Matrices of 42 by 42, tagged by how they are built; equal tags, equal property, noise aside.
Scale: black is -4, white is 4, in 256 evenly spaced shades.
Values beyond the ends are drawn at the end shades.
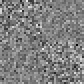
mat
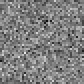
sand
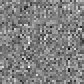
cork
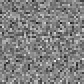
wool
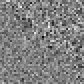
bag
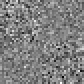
mat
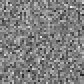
sand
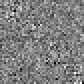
mat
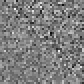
bag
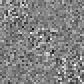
mat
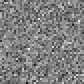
sand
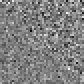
bag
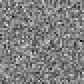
sand
